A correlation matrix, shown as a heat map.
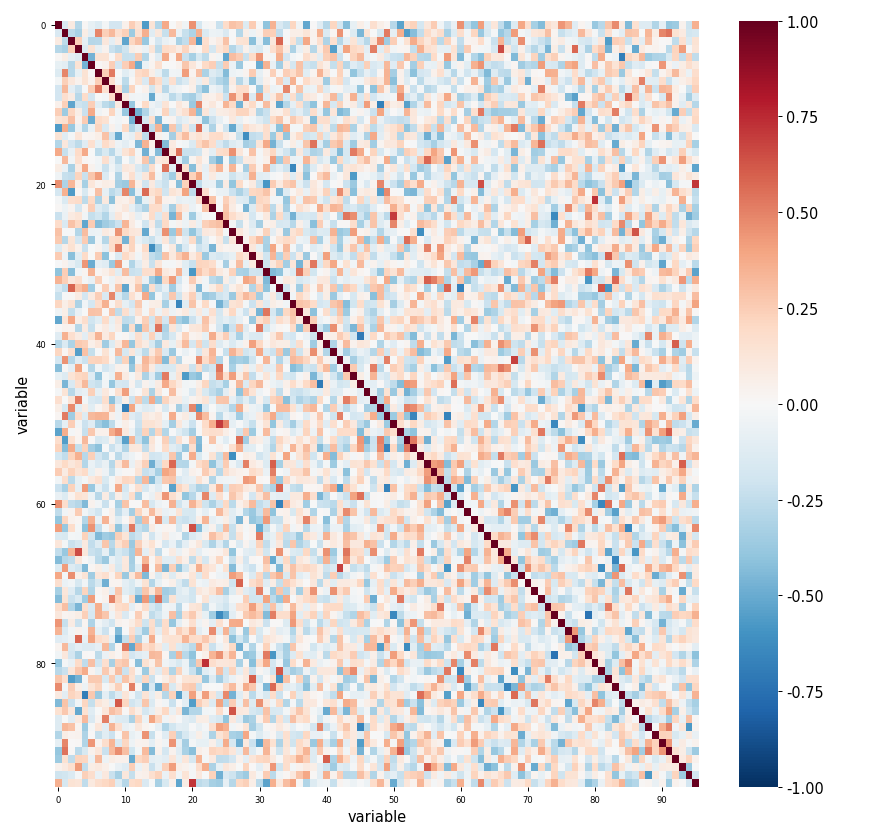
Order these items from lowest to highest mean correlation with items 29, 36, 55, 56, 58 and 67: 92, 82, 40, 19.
19, 82, 92, 40
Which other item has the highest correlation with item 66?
3
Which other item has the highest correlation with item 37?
62
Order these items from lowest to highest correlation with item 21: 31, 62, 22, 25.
25, 62, 22, 31
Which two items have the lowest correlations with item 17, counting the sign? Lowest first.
58, 24
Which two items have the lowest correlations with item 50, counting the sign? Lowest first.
74, 95
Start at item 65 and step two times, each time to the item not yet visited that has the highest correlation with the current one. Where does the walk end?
10
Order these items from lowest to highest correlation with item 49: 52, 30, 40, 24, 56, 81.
52, 24, 81, 40, 30, 56
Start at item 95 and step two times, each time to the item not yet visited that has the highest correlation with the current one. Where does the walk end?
63
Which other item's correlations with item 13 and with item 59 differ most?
16
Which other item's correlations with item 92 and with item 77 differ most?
11
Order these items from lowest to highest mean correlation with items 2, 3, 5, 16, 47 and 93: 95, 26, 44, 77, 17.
26, 95, 17, 44, 77
